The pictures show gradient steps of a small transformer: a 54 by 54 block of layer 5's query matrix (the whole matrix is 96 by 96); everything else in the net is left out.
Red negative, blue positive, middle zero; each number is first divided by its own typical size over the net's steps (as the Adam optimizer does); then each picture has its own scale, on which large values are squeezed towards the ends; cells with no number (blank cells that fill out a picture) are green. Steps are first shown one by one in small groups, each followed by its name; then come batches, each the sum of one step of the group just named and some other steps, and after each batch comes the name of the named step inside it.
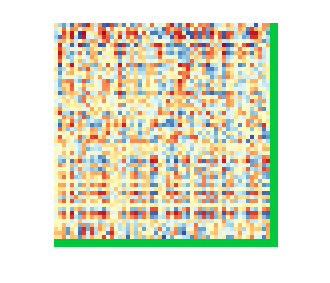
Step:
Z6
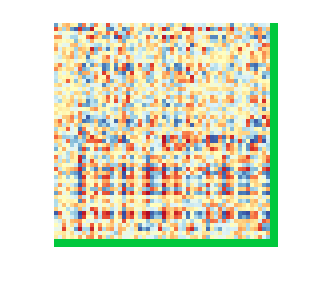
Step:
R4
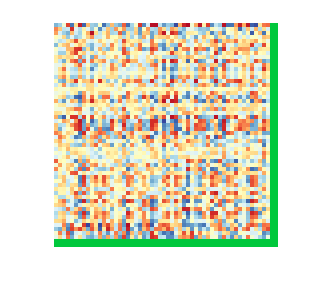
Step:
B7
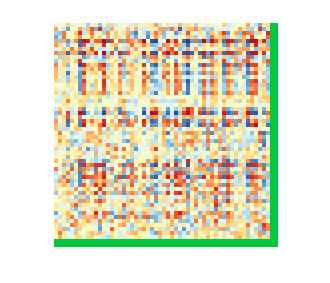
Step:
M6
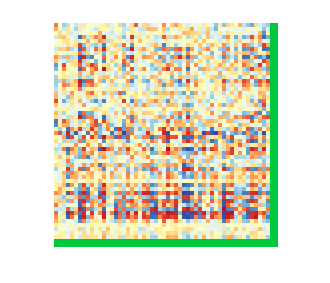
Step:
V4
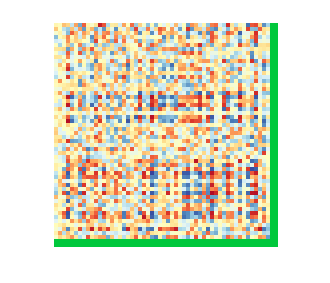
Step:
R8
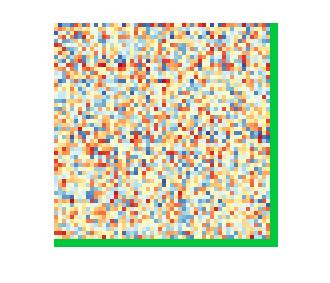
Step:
Z6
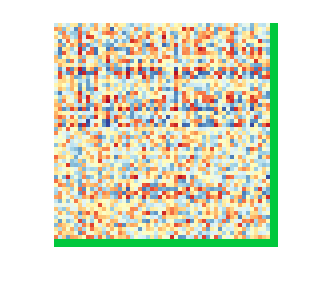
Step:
R4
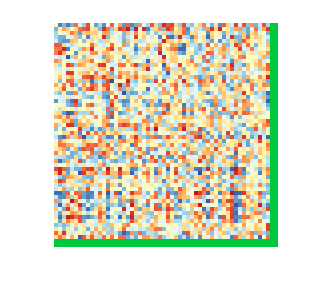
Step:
Z6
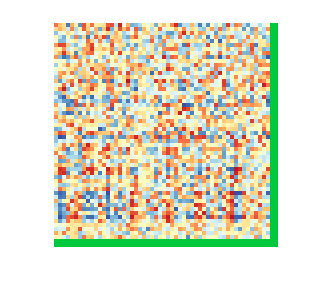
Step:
V4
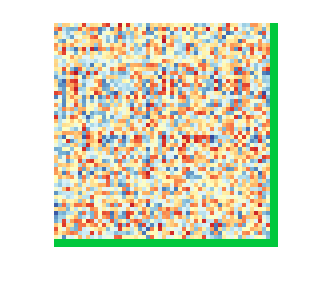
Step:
R4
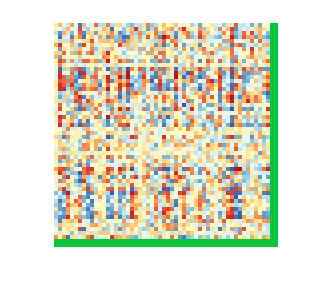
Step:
R4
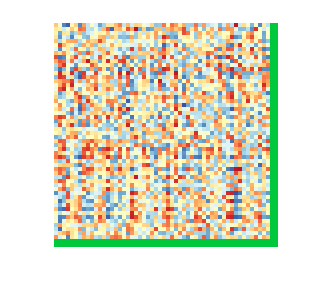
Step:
V4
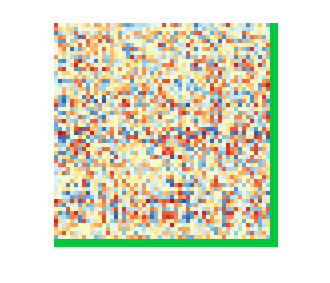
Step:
V4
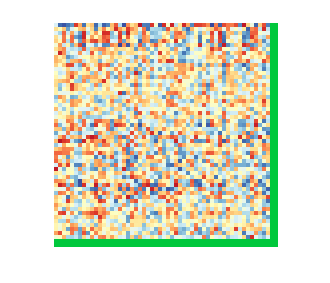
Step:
Z6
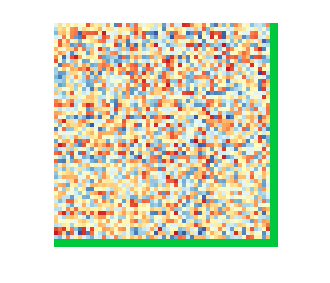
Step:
Z6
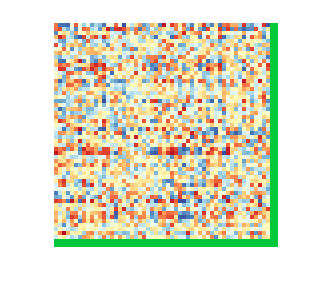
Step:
V4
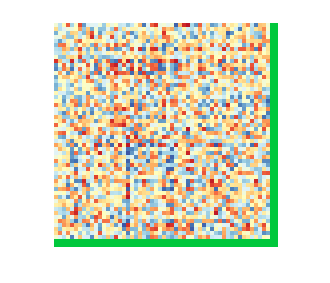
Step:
B7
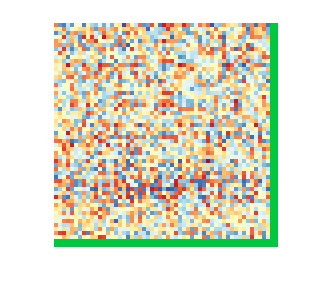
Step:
Z6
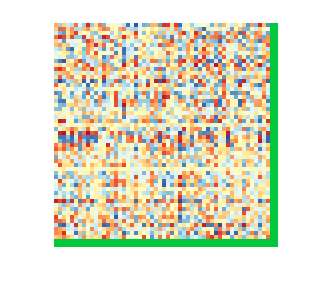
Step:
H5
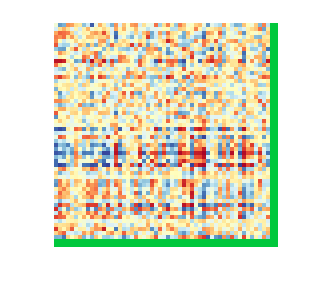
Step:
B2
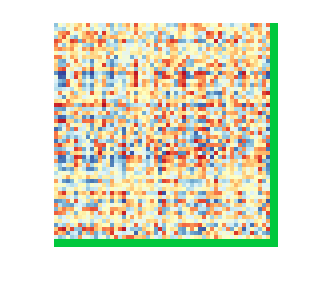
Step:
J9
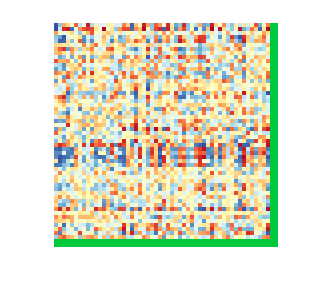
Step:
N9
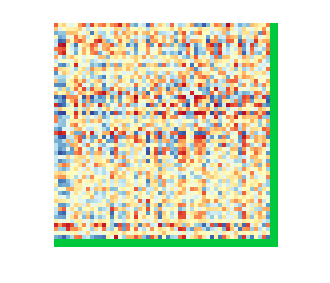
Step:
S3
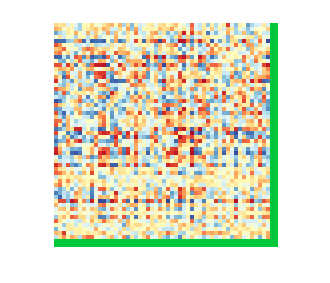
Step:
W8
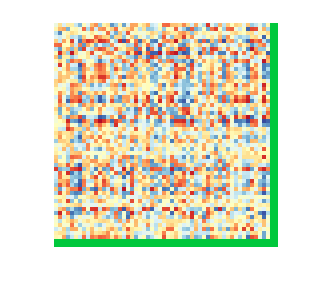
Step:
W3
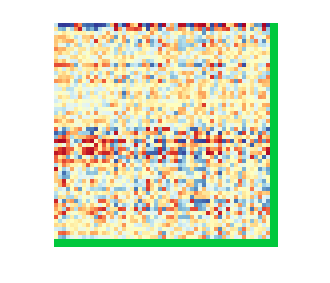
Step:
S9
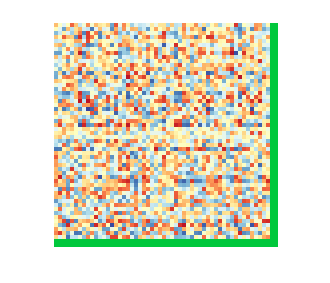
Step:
J9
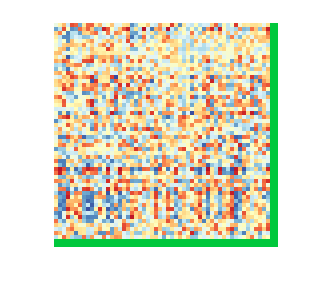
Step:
N9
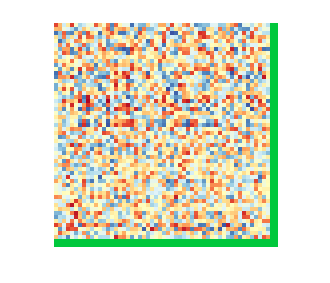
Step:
S3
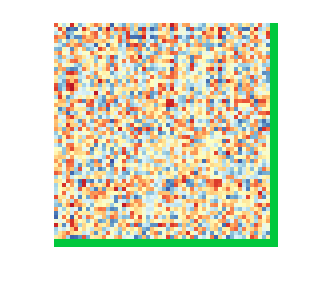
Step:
W3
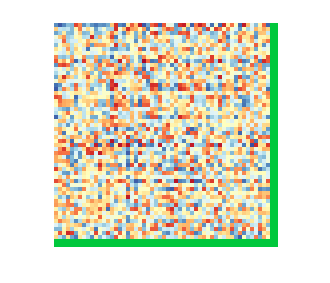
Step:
S9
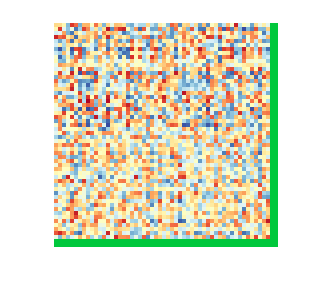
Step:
H5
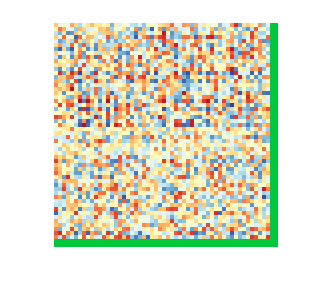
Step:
W3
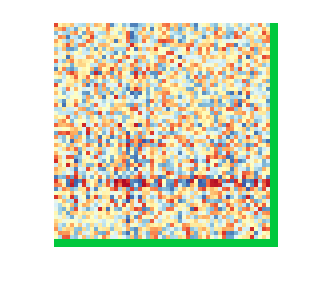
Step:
H5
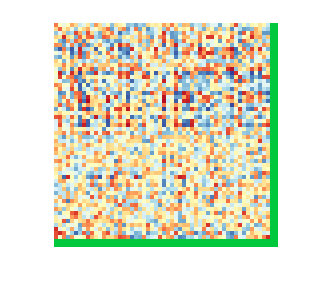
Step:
H5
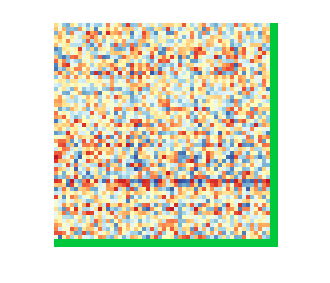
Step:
S9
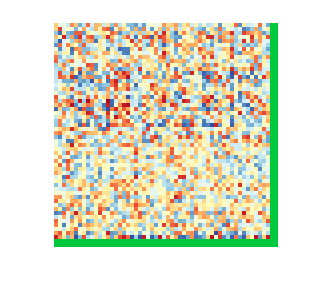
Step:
H5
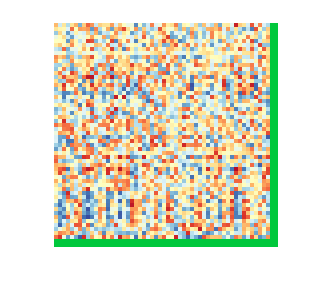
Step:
H5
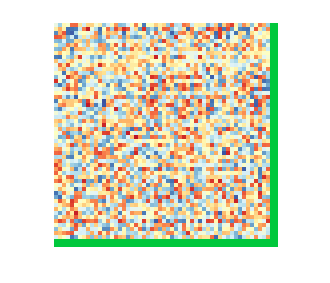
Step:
W8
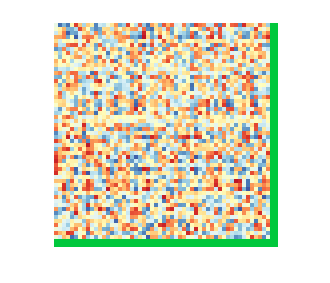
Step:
S9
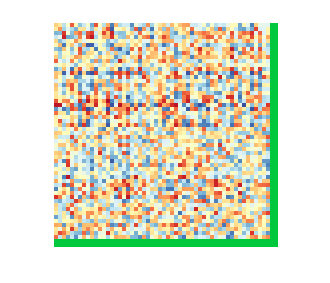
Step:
J9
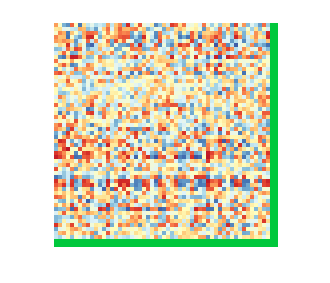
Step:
S9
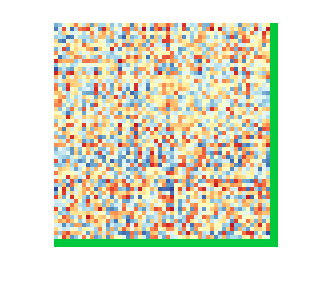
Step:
N9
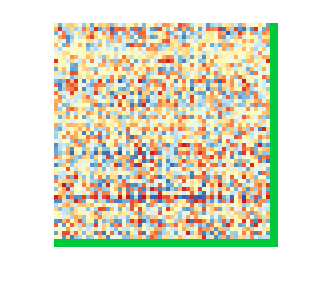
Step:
B2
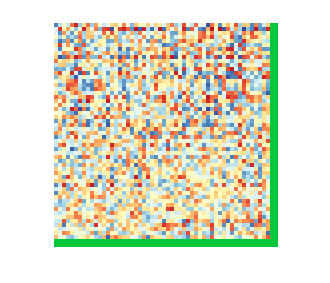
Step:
N9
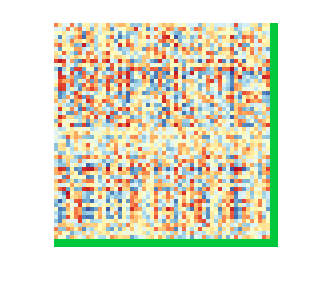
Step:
B2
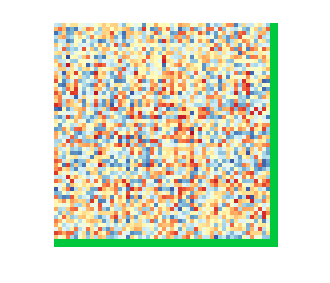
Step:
W8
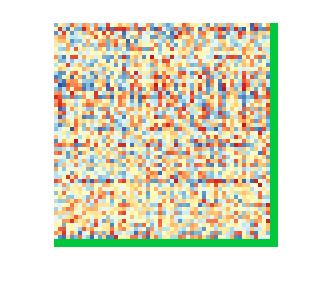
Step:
J9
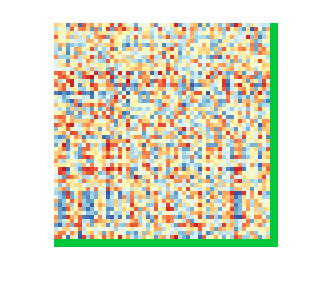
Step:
H5
